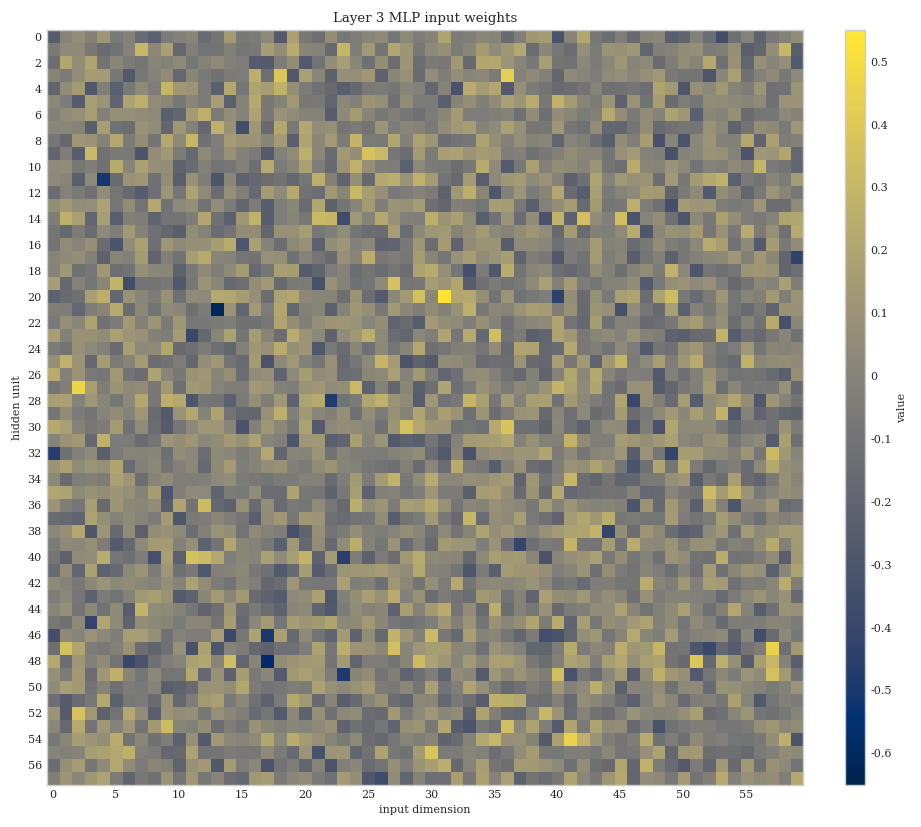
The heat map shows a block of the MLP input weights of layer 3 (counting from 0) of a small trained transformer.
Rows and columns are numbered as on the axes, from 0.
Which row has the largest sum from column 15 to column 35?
20
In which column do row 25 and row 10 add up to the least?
28
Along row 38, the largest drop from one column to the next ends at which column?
44
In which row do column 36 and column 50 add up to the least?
4
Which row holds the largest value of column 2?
27
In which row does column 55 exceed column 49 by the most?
32
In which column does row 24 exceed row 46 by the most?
17
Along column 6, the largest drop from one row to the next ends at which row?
48
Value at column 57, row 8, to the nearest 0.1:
0.2
